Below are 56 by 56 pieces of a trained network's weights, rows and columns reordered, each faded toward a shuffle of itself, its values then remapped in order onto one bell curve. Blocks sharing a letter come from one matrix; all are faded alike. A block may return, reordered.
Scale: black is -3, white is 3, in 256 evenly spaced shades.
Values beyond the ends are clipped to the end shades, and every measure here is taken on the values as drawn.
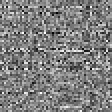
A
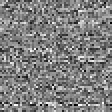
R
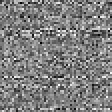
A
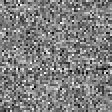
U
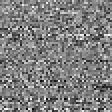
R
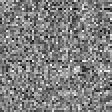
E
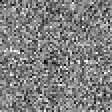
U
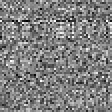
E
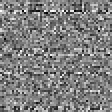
R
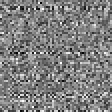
A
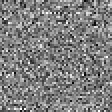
U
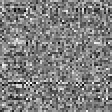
E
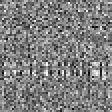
E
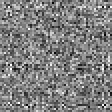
E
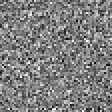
U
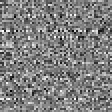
R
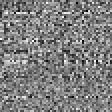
A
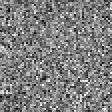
U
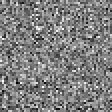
U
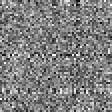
E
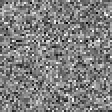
U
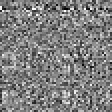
E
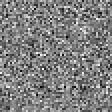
U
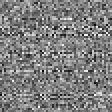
A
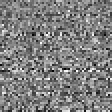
R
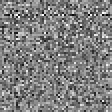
E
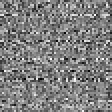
R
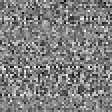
R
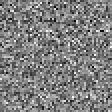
U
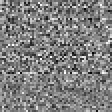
R
